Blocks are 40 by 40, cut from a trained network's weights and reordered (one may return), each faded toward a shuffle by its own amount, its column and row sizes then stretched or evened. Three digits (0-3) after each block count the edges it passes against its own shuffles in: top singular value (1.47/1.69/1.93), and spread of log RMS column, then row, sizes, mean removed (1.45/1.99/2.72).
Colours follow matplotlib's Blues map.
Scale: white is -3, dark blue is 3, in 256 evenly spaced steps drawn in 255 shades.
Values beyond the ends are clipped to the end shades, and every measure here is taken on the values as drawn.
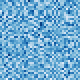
3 0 0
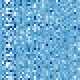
1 3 0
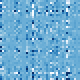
1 3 2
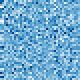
2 1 0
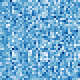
2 1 0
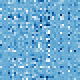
0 3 1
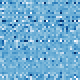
0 1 3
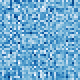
3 2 1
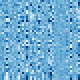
2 3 0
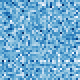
1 1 1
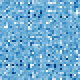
1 2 1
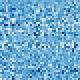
0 1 2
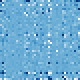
1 2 2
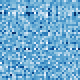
2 0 2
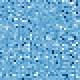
0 1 1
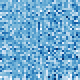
1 2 1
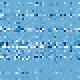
2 2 3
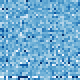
2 1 2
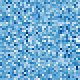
1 2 0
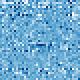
1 0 2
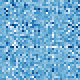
1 2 1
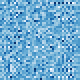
3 2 1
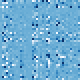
0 3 2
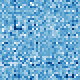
0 1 2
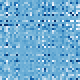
1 3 3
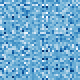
2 2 1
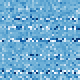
2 1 3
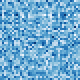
3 0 1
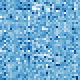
1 2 1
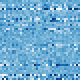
1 0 3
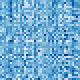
3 2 2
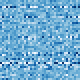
2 0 3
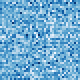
1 0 0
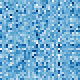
2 3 0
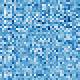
2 1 2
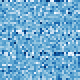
1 0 2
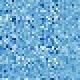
1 2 1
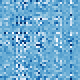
2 3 2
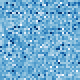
0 0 1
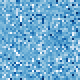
0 1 0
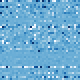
0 1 3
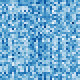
2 1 0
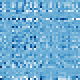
2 2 3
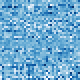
1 1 3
